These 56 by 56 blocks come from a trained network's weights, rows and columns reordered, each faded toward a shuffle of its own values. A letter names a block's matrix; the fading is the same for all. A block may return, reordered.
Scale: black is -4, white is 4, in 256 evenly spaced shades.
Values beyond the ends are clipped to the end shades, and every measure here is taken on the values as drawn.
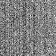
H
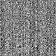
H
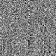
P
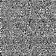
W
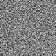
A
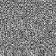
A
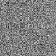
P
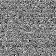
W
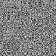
A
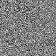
P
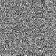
P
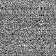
W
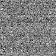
W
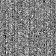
H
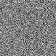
A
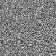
A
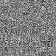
A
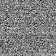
W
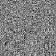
P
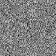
P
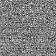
W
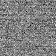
W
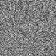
A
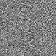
P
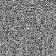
P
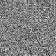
A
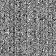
H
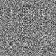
A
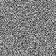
A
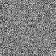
A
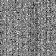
H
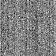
H
